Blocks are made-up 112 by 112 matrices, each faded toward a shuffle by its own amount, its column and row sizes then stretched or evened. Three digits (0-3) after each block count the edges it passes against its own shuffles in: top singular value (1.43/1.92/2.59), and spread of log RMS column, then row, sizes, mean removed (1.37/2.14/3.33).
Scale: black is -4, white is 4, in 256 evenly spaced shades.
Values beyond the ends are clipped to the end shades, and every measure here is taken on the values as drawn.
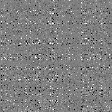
2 2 2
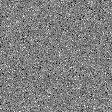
0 1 0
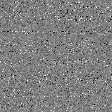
0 0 2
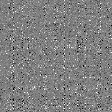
2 2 1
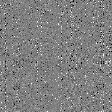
2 2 0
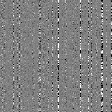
3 3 0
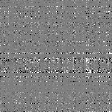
2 2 3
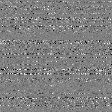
2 0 3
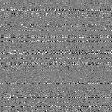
3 0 3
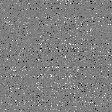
0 1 2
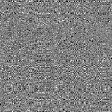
3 1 2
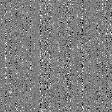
0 3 0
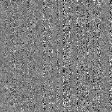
0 3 1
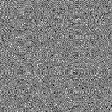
3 0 1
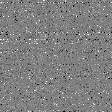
1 0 2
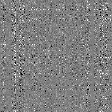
1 3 2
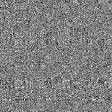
2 0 2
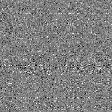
2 0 2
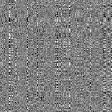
3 3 0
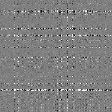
3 2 3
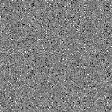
2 1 1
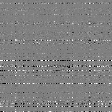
3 1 3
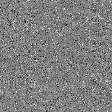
1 1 0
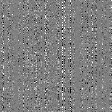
2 3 1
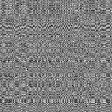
3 0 3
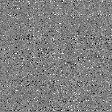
0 1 2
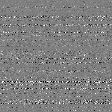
1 0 3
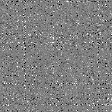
0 2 2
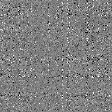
1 2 2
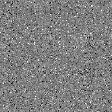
1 1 1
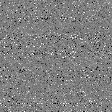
0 0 2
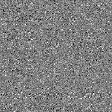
1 1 2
